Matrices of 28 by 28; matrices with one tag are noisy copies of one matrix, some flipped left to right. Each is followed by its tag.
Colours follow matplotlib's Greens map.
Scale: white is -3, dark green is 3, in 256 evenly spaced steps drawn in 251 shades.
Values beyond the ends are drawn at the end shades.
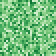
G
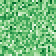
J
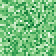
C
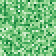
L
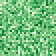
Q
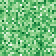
C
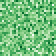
L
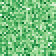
Q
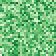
C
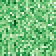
Q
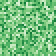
G
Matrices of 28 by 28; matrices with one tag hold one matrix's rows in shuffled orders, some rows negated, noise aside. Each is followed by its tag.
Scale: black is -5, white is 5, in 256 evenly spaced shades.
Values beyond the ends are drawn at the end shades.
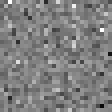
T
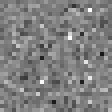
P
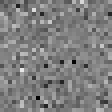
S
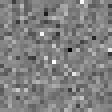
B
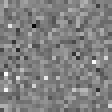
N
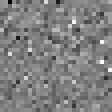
T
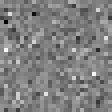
N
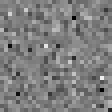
T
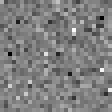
T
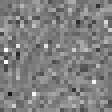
N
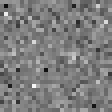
N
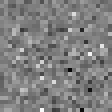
P
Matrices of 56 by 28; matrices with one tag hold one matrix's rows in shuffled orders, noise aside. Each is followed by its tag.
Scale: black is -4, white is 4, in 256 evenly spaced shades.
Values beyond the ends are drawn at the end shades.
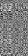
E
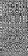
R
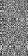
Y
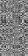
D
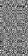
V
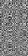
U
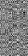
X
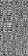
E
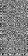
Y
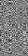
U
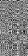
X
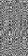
U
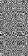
V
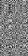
U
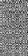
R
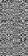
D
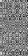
R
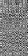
R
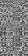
D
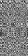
Y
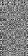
Y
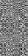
D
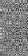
R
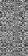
D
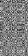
V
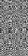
U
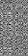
E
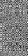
R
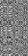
E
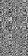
U
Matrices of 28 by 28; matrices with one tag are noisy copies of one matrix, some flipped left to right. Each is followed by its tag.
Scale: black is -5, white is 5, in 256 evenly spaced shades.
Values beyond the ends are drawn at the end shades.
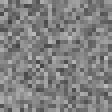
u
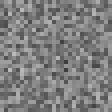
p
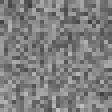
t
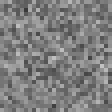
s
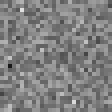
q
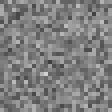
s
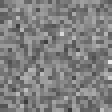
q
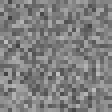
u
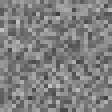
q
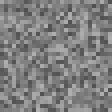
s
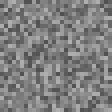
q
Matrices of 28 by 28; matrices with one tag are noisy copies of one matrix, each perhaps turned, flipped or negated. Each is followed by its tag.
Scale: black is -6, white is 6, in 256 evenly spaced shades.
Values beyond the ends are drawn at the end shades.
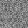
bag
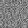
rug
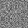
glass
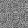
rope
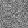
bag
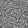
rug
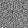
glass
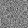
glass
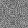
rope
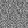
rug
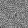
rope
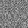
rug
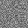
glass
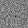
glass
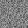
rug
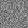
glass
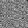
rug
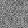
bag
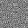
rope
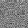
rope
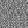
rug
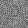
rope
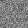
bag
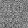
bag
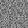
rug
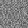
rug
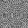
rope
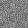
rope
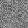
bag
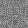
rope
